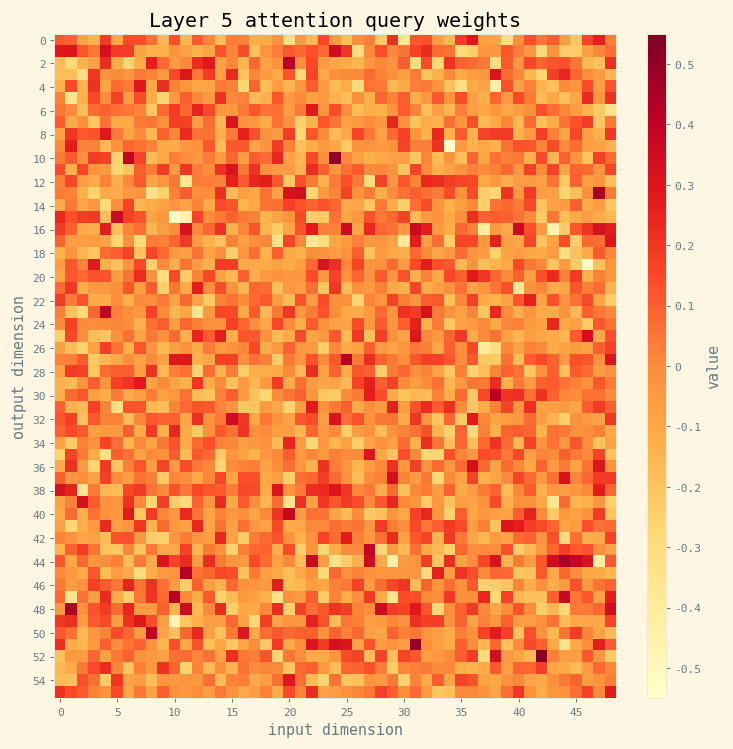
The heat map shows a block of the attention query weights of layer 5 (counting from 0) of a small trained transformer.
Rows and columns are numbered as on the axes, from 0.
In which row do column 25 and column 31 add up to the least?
2
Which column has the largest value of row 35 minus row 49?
10
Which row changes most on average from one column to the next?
44
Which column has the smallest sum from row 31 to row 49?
33
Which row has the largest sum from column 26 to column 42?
41
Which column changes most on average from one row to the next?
11
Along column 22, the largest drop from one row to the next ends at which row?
17
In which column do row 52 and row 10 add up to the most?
42
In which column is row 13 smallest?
8
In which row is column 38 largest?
30
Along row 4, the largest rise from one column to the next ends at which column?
39
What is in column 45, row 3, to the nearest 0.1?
0.1
